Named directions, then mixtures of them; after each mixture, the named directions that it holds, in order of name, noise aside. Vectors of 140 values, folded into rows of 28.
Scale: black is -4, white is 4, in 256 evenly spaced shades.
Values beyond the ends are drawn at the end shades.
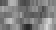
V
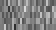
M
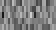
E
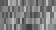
M, V.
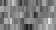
E, V.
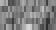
M, V.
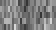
M, V.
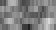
V.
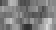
V.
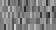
M.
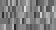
E, M.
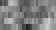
V.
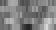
V.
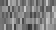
M, V.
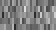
E, M.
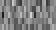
E.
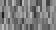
E.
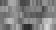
V.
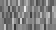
M.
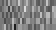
M.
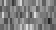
E, V.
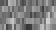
M, V.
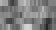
V.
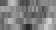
V.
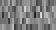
E, M.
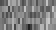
M, V.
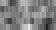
V.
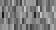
E, M.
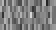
E, M.
